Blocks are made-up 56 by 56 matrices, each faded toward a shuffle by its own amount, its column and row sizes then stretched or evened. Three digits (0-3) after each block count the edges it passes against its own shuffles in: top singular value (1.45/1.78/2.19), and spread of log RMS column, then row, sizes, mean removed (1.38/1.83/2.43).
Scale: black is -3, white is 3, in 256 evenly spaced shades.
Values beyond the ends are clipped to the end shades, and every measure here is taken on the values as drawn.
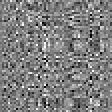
3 3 0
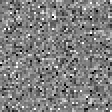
1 1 0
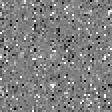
0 2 0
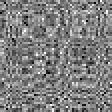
3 0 1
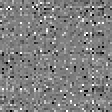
2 2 2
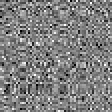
3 0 1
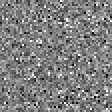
0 2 1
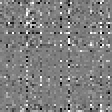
1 3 3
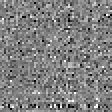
2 1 2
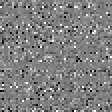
1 0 3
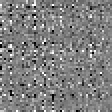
1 3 2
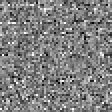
0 0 2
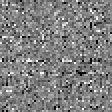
1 1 2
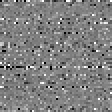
1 0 3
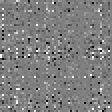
1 3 2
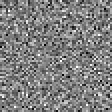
2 0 0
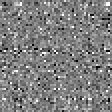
2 1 2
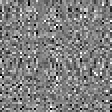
3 3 0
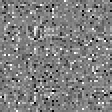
1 1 1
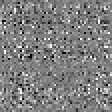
2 1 3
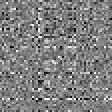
3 2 3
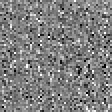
0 3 0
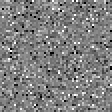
0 1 1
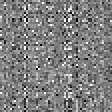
3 2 1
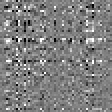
3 3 3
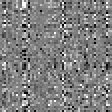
3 3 1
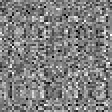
3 2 1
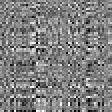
3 3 3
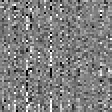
2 3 1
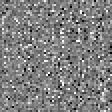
0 1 0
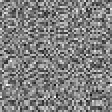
3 0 1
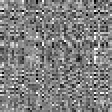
3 3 1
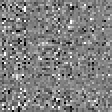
1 3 3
